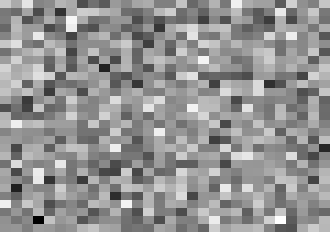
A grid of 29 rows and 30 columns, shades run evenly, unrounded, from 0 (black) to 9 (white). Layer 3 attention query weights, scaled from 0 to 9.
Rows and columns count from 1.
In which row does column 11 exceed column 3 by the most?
13
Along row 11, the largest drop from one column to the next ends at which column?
25
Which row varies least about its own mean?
17
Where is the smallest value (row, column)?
28, 4
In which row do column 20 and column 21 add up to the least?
18
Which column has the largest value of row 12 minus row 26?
21
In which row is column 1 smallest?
14
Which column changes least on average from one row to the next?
24
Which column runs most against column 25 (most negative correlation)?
7
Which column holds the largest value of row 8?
19
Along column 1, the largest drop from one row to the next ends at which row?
27
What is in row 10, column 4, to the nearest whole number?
8
